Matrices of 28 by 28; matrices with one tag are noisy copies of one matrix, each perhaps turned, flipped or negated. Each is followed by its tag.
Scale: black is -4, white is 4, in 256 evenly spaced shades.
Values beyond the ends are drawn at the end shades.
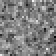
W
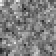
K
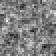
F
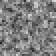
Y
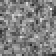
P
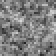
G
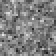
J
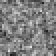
P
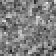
W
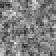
K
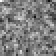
W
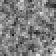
K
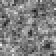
F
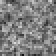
P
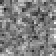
P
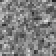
W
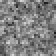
J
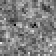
F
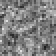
F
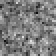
J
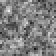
F
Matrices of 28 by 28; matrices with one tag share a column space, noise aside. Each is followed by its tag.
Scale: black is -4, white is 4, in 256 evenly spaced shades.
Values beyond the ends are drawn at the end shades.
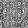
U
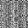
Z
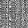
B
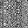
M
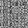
M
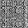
M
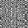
B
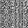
M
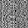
Z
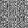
Z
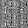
M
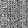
B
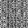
U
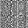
Z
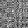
U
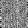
U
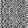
B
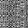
Z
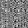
U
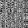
U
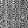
B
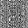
Z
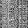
B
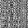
U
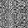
M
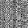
B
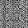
B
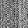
B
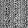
B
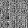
U
